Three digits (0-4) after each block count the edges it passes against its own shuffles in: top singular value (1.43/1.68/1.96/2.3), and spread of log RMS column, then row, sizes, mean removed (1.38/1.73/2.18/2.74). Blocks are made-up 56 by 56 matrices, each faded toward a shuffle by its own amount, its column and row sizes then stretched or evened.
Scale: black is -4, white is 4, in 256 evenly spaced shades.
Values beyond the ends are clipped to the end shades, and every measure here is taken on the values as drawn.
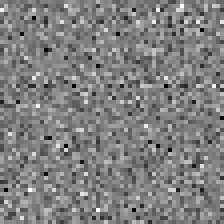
2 0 1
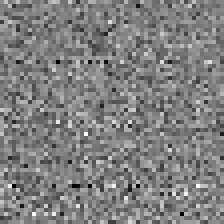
0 1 2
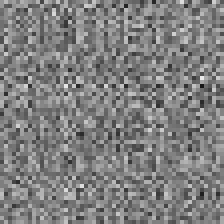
4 2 2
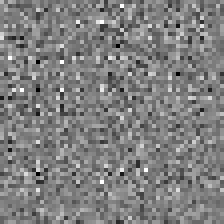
0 3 2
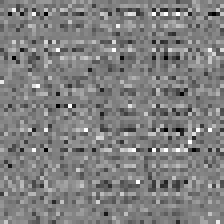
4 1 4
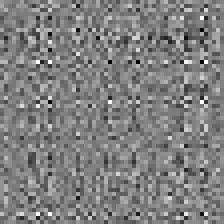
4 4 3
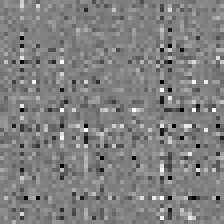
2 3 3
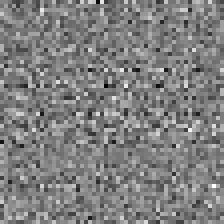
3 1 3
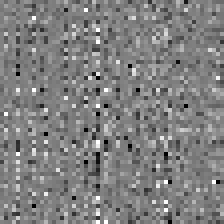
3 4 1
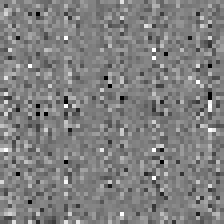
0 4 1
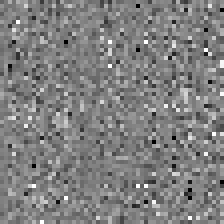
0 3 0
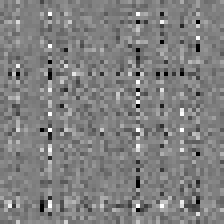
2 4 2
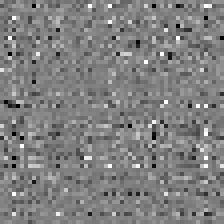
2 2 4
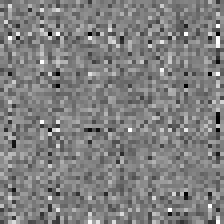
3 3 2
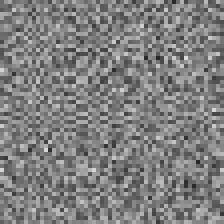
4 0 0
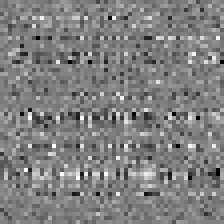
4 0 4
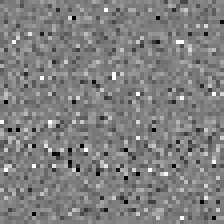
0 0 2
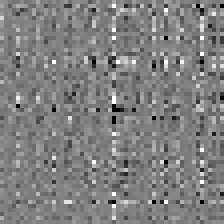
4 4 3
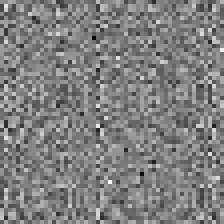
4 3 0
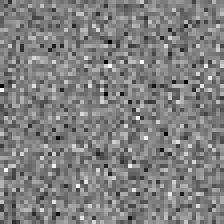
1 0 0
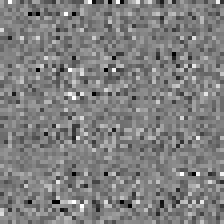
0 1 3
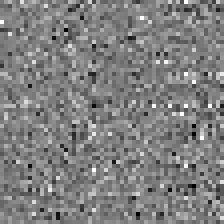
2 1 1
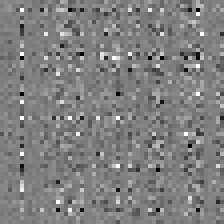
1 4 3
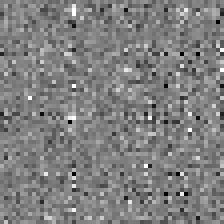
2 2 2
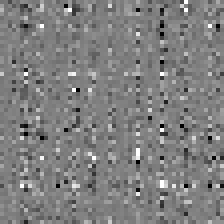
2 4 2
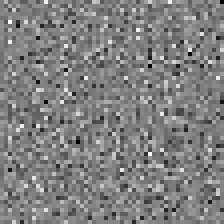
2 1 0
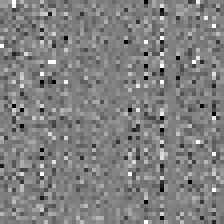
2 4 0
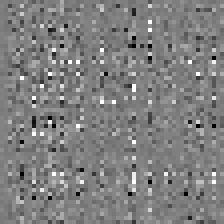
2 4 2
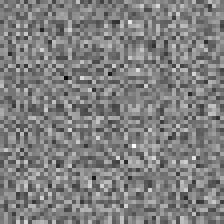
4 0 1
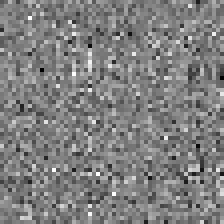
2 2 1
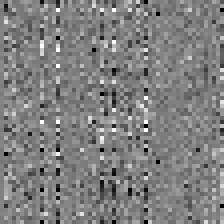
3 4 0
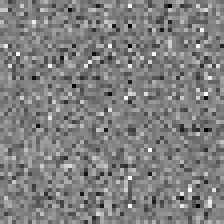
0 1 2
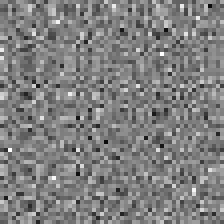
4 0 1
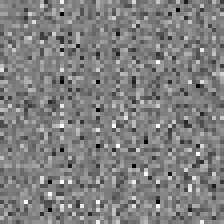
2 3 0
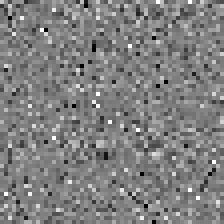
2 0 0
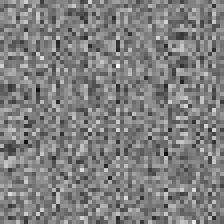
4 3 0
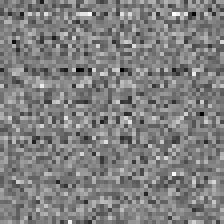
3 0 3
